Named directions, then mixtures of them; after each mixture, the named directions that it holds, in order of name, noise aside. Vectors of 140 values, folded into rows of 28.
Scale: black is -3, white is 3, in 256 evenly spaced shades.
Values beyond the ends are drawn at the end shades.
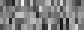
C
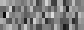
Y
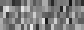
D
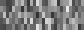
C, D, Y.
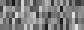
C, D.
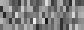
C, D, Y.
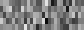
D, Y.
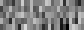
C, Y.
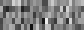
D.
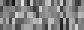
C.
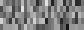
C, D, Y.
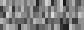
C, Y.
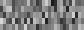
D, Y.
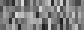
C.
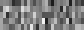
D.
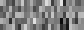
C, Y.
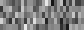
C, D, Y.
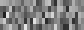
Y.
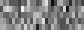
D, Y.
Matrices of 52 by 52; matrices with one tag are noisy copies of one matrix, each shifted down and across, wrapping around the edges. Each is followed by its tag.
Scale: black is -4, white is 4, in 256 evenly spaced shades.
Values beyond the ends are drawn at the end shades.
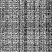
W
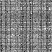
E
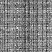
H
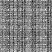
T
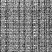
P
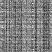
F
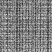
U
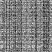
F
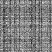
E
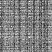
P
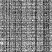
F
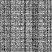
F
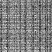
P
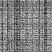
W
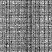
H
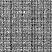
U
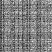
T
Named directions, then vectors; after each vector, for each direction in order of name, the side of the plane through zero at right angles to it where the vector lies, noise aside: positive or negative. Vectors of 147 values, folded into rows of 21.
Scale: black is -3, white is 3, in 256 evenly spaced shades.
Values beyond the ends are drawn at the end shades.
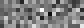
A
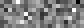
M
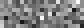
negative, negative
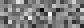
negative, positive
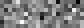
positive, positive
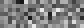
positive, negative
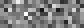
negative, positive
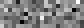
negative, negative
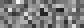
negative, positive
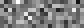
negative, positive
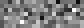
positive, positive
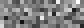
negative, negative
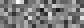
negative, positive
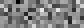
positive, negative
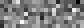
positive, positive
